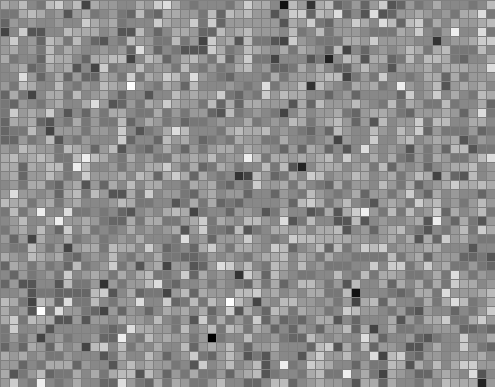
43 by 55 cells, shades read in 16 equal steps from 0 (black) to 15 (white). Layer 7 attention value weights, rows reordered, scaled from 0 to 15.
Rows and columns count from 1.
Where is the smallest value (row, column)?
38, 24
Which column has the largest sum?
36
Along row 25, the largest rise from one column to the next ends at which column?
49
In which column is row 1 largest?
19
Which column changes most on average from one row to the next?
42
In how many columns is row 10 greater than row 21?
25
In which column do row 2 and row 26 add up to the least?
39
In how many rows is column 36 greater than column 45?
23
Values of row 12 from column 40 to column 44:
11 9 8 7 11
